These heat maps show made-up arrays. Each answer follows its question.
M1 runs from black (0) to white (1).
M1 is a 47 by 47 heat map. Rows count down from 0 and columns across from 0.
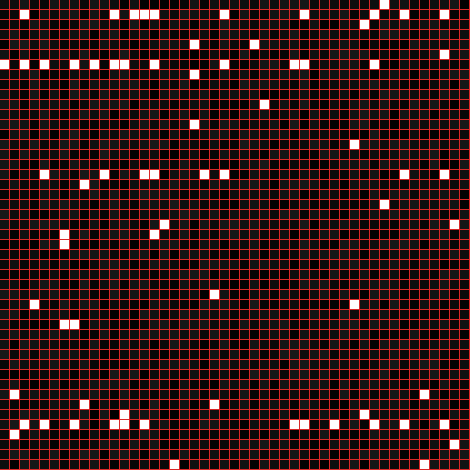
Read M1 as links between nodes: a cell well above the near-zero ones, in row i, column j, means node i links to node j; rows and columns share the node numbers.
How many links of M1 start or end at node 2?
4
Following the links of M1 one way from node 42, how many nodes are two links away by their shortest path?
8
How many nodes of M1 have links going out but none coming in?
9
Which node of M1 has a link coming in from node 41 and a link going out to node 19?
node 12
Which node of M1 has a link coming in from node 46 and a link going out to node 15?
node 17
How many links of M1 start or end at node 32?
2
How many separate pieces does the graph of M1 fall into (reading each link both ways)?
5
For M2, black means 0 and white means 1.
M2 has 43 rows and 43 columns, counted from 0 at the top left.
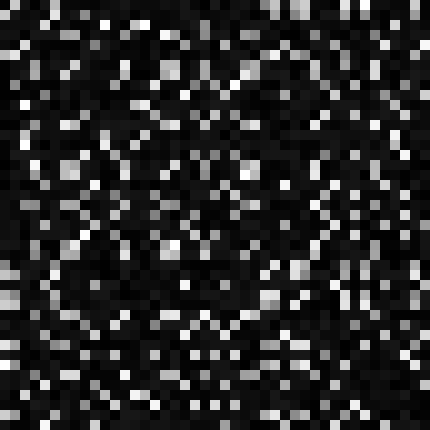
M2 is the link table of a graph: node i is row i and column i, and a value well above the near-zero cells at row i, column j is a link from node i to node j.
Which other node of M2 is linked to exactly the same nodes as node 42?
node 18
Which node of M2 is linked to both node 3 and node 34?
node 6
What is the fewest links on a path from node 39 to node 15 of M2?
7
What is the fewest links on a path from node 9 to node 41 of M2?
6
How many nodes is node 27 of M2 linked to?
9
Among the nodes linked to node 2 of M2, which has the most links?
node 20
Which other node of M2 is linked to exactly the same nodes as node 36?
node 5
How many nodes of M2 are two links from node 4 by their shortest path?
5
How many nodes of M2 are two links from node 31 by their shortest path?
2
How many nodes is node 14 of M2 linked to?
4
